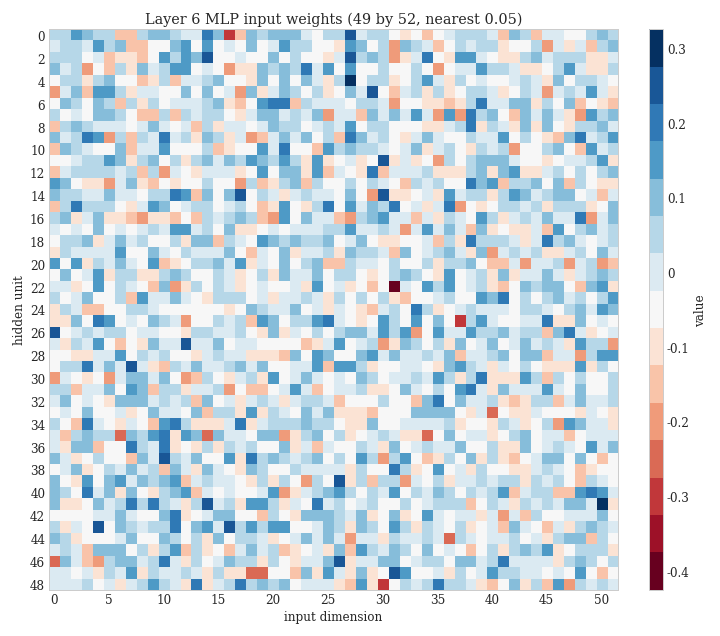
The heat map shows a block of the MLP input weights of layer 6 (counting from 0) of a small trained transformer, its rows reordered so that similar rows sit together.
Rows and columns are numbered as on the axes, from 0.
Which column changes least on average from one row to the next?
44
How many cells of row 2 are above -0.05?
29
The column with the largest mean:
10
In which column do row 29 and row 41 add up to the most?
7
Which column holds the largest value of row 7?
38
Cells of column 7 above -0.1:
36
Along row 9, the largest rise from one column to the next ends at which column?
27
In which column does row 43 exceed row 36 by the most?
4
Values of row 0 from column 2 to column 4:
0.15 0.1 0.05
